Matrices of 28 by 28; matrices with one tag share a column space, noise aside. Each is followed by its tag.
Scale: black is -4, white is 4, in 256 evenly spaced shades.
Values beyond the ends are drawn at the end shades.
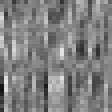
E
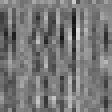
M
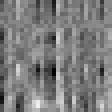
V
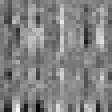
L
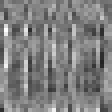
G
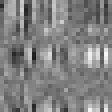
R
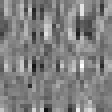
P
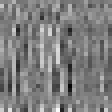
G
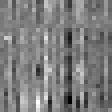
V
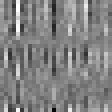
R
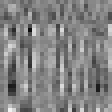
G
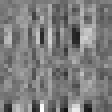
L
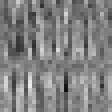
E
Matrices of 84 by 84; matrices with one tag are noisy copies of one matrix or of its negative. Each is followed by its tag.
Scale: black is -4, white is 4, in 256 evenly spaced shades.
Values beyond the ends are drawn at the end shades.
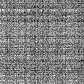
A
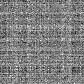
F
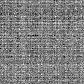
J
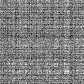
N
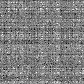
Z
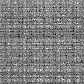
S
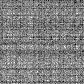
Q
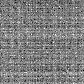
S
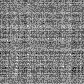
F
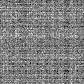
N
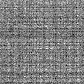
S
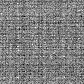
J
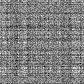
F
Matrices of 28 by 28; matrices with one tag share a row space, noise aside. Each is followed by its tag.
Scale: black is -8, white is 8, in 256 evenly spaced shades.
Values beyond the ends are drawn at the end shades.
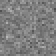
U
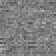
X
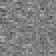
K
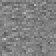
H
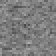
H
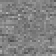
X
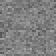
U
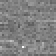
X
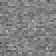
X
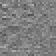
H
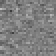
K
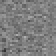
H
